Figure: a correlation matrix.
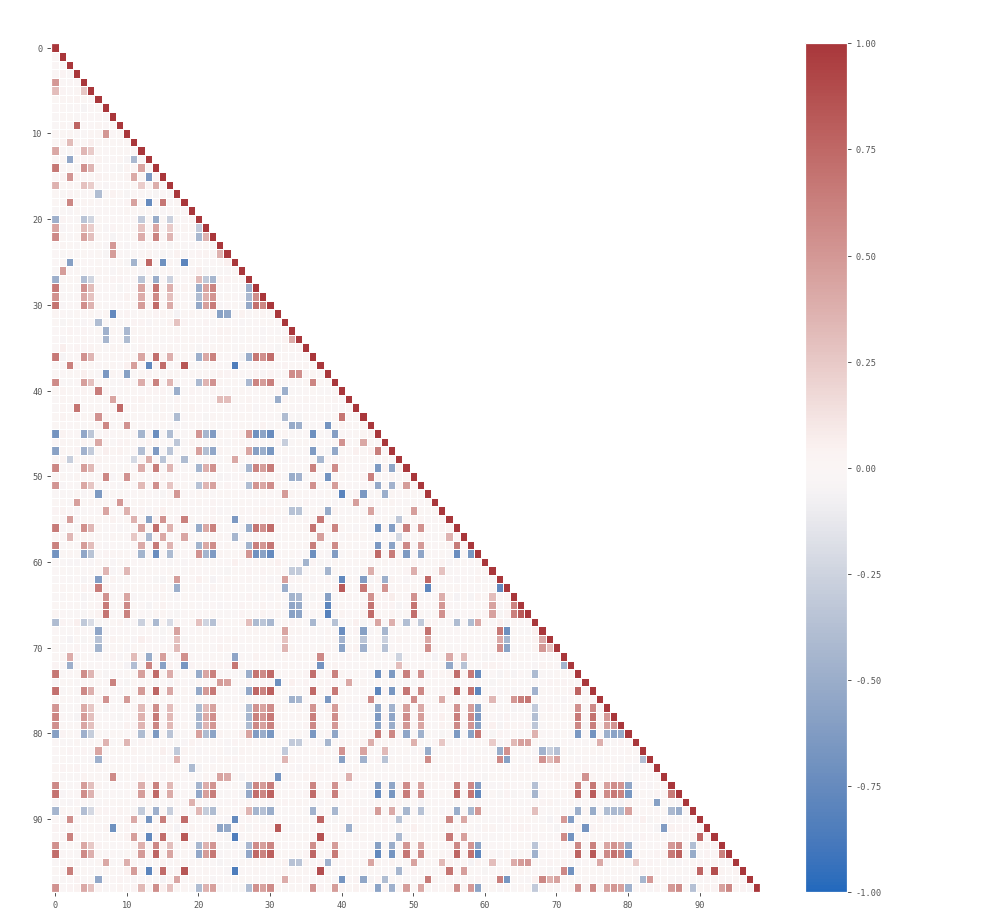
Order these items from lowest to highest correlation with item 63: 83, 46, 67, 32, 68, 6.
68, 83, 32, 67, 46, 6
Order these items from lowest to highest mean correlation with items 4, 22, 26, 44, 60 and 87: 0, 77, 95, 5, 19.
19, 95, 5, 77, 0
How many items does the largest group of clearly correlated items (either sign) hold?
35
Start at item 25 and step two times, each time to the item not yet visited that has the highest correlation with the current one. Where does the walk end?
72
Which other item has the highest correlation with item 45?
59
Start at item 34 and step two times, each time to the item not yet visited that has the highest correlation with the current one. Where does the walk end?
33
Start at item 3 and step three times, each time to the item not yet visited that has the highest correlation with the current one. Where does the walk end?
53
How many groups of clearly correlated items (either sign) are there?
9
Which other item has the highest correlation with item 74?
8
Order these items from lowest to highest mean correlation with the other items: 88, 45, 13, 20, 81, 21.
45, 20, 13, 88, 81, 21
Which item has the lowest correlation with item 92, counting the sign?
25
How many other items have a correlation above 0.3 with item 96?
10
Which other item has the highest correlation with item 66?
65
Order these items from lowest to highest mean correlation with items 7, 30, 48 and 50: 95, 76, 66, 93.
93, 95, 76, 66
